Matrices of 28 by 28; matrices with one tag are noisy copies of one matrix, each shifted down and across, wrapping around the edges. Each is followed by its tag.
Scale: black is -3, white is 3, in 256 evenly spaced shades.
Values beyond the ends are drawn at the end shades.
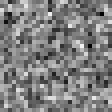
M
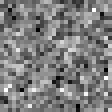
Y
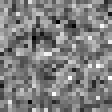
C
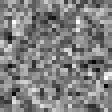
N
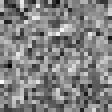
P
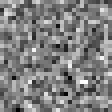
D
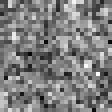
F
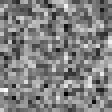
D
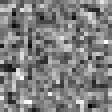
D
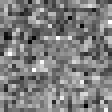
P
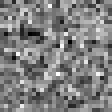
C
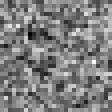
C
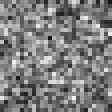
P
